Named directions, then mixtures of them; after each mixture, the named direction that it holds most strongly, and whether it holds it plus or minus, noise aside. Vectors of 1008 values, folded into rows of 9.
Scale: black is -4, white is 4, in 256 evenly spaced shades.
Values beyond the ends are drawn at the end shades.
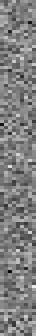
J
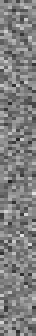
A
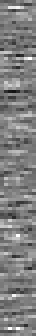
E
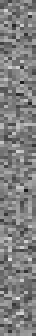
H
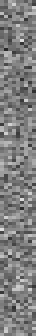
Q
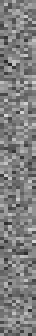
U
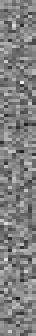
H, minus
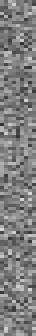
Q, plus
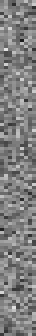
Q, minus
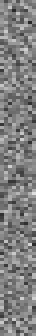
A, plus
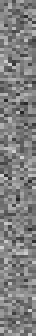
U, minus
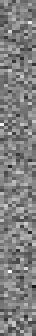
J, minus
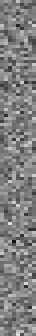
A, minus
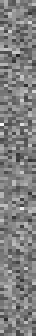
J, minus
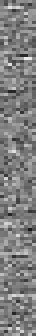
U, minus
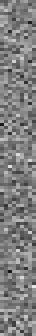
J, plus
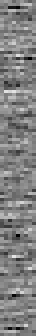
E, minus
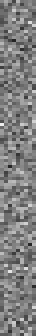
J, minus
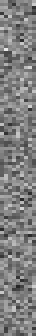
Q, minus
